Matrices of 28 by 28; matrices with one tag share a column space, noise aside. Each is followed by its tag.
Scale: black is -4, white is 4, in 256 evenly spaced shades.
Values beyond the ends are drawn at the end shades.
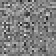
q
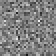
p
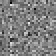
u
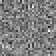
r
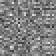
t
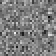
u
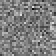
q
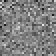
q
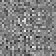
t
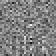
t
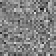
p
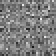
r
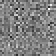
q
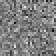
r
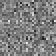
p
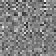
q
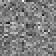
q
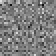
u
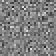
q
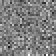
t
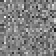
r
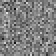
p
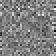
q
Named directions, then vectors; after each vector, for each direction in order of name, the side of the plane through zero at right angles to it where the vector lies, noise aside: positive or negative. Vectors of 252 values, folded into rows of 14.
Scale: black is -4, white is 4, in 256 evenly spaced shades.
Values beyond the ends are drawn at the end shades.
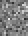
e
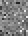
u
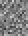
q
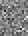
negative, positive, positive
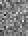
positive, positive, positive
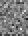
positive, negative, positive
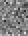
negative, positive, negative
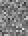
negative, positive, positive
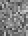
positive, positive, positive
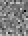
negative, positive, negative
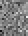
positive, positive, positive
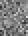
positive, positive, positive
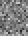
positive, positive, negative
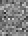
positive, negative, negative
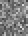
positive, positive, positive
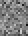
negative, negative, positive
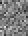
negative, negative, negative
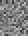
positive, negative, negative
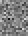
negative, positive, positive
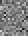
positive, negative, negative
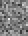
positive, positive, negative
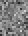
positive, negative, positive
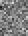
negative, positive, positive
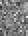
positive, positive, positive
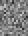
positive, negative, negative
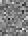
negative, positive, positive
